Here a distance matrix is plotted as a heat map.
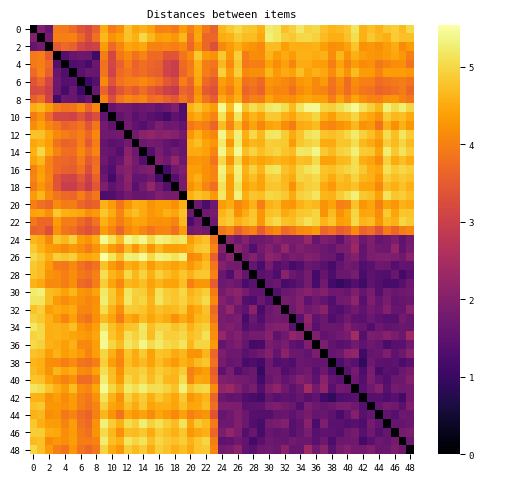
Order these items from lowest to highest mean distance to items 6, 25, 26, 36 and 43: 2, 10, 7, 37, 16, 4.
37, 7, 4, 2, 10, 16
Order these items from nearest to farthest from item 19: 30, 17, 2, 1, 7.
17, 7, 2, 1, 30
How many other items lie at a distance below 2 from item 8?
5
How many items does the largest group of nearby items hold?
25
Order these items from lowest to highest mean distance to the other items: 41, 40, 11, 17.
40, 41, 11, 17
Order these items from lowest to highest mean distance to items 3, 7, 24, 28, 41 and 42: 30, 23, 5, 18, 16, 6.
30, 6, 5, 23, 18, 16
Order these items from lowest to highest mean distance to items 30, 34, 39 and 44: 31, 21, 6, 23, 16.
31, 23, 6, 21, 16
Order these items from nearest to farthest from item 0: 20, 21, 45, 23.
23, 20, 21, 45
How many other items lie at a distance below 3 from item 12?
10
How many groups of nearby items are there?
5
